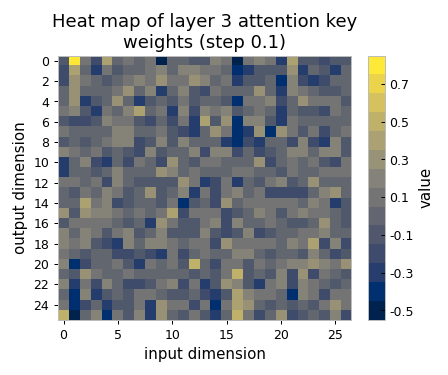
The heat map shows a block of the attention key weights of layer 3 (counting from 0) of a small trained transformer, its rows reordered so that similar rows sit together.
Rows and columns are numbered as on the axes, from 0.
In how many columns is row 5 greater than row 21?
17
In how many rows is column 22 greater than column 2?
8
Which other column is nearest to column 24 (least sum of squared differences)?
3
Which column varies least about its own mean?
26
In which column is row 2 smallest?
20
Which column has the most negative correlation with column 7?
22
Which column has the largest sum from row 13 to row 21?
2
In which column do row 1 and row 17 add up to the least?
16
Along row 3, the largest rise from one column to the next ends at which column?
21
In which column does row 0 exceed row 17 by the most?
1
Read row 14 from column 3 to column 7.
0.1 0.2 -0.2 -0.1 0
